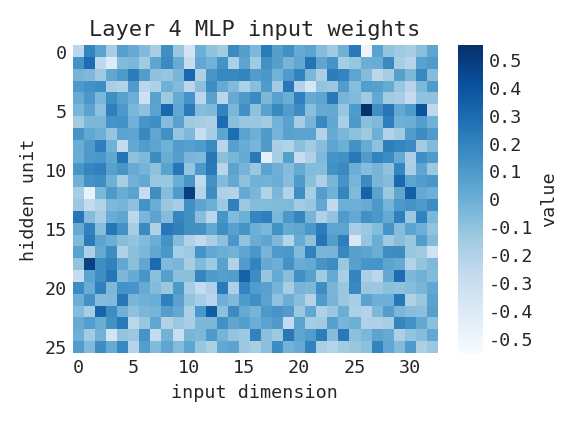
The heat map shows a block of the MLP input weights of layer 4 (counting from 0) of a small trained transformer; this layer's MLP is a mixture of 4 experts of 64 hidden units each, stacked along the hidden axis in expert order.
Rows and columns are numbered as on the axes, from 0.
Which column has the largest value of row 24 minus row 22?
22
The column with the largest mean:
1
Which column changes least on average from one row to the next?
5
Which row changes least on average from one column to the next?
13
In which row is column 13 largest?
6
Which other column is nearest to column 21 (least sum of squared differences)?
18
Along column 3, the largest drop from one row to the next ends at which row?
24
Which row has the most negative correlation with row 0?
12
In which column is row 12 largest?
10
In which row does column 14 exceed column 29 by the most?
7
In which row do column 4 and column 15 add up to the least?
3
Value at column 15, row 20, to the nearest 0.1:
0.2
